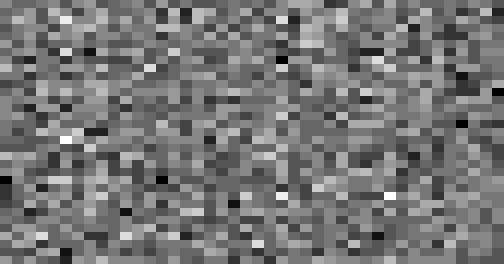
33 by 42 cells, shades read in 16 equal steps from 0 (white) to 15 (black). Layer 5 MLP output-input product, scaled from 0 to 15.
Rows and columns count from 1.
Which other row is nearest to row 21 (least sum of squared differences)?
13
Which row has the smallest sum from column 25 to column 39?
33
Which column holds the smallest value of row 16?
14
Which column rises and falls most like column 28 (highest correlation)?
10
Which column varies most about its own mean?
6
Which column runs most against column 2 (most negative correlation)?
25
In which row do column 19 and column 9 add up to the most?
20
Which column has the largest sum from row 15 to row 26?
37
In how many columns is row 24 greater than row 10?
19
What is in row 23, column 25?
10
